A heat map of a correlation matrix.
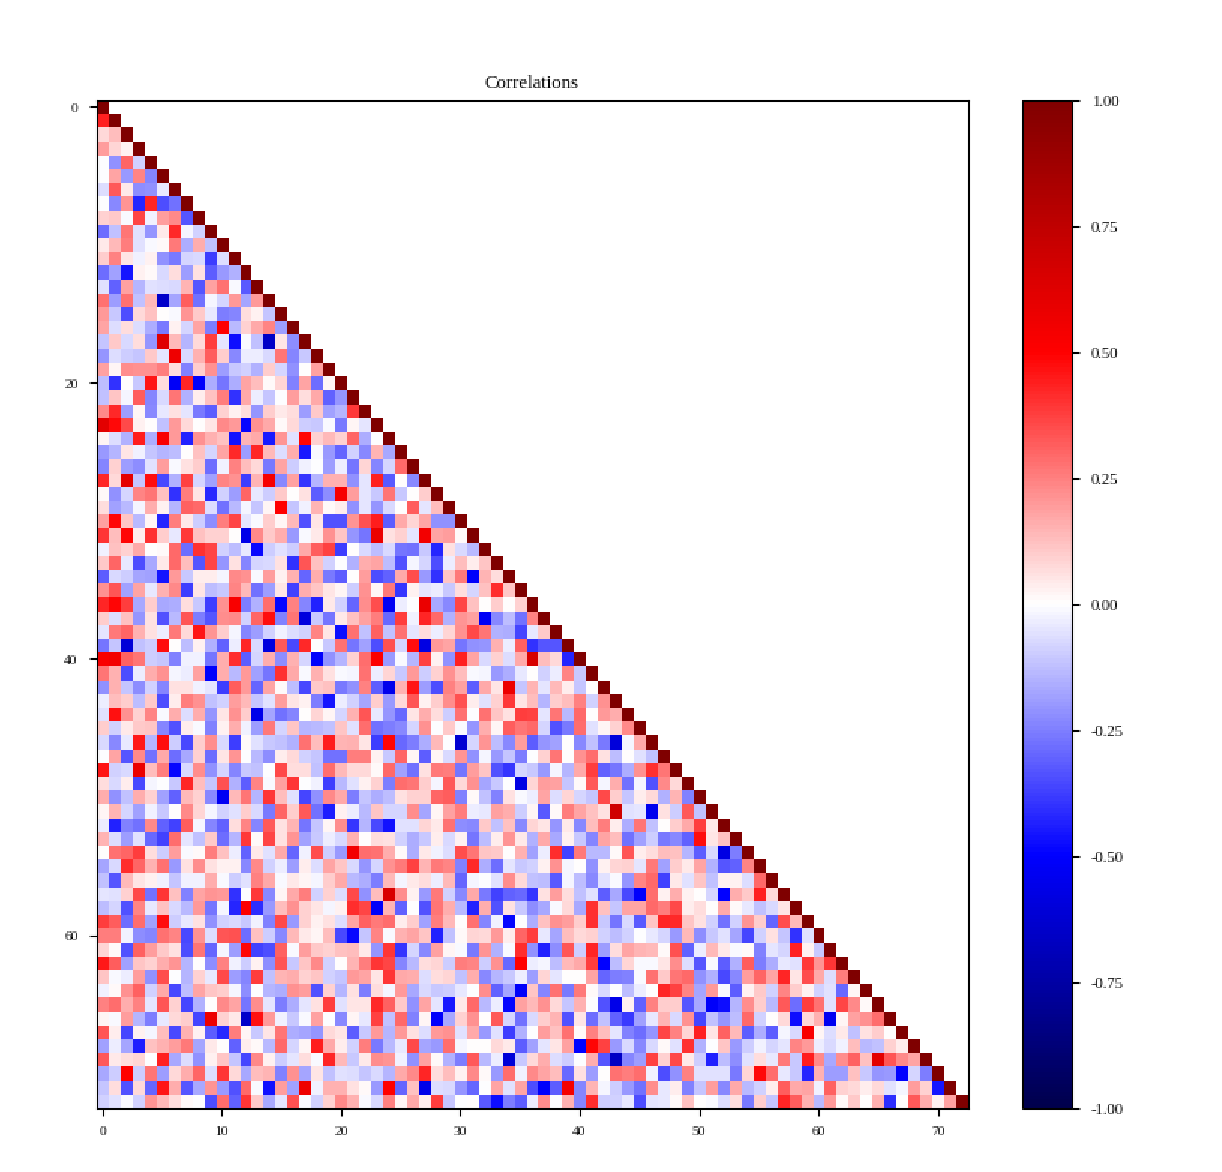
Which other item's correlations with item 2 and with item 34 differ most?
31
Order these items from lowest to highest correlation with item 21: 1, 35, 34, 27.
27, 35, 34, 1
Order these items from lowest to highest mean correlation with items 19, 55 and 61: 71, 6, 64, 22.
22, 6, 64, 71
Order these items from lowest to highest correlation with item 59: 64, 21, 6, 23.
6, 64, 21, 23
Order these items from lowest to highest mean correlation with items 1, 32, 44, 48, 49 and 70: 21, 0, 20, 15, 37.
20, 37, 15, 21, 0
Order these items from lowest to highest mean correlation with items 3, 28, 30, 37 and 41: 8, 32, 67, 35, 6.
32, 6, 35, 8, 67
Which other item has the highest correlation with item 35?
62
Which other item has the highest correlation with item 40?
36
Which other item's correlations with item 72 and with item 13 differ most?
66
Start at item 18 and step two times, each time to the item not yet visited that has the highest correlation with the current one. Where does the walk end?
9
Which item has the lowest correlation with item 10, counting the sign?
50
